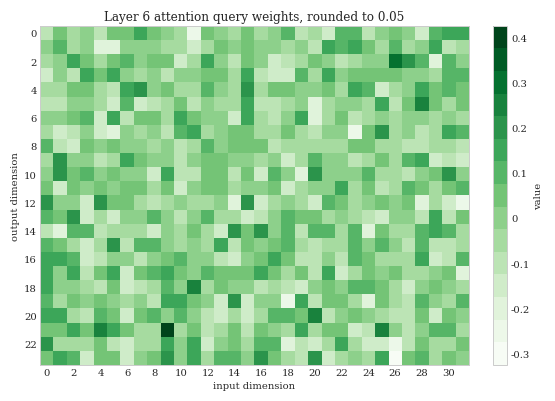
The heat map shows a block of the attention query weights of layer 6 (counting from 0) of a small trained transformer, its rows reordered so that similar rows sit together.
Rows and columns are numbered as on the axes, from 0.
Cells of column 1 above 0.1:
5
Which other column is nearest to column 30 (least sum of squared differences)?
3
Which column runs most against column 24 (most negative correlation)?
14
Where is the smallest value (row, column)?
23, 26
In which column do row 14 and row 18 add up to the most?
11
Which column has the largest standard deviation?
20
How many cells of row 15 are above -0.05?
17
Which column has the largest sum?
9
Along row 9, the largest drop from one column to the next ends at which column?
29
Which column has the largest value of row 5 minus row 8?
28
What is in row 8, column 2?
-0.15
